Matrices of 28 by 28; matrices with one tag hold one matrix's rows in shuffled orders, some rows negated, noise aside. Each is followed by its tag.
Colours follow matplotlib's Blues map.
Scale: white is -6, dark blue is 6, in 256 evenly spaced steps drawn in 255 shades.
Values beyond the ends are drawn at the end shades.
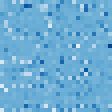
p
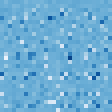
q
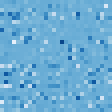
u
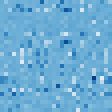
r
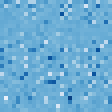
q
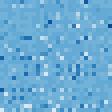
p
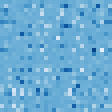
r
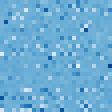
p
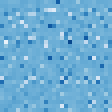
q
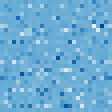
r
